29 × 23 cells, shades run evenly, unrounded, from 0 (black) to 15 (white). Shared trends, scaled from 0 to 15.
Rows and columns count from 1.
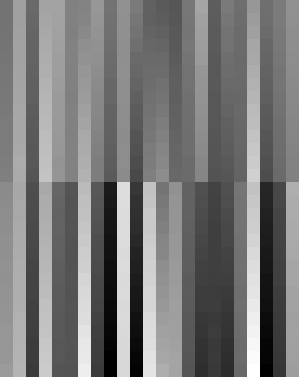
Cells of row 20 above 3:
20
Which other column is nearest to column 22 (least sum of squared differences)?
18
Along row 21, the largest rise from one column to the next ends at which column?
10
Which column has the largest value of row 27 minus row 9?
12
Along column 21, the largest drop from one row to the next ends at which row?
15
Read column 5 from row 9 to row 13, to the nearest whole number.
9 9 9 9 9
